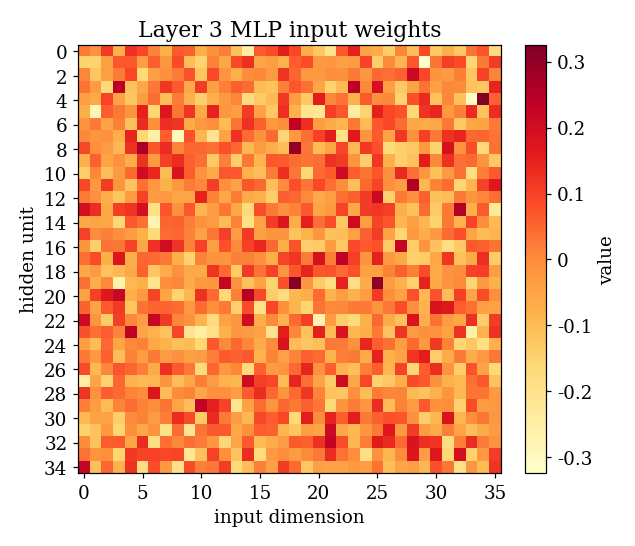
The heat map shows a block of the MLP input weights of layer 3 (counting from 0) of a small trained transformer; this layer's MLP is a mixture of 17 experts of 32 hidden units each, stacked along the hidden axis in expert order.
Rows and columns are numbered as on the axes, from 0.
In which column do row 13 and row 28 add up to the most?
0
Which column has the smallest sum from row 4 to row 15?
6
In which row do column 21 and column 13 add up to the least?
29
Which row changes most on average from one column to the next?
5
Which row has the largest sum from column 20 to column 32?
32
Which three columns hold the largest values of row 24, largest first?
17, 24, 30
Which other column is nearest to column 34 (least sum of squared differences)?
20
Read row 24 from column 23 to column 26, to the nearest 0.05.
0 0.15 0.05 0.05
